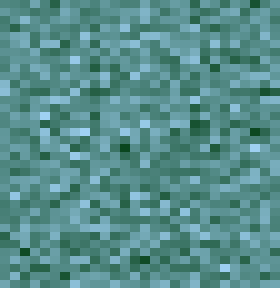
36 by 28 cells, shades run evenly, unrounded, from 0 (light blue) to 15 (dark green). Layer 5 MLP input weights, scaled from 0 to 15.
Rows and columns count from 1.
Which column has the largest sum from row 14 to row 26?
20
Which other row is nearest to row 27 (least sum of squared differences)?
3
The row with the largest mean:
12
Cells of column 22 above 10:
6
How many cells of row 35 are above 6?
21
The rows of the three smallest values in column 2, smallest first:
25, 35, 33
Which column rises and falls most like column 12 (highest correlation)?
19
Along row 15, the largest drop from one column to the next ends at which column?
11
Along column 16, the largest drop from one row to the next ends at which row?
5
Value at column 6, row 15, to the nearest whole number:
9
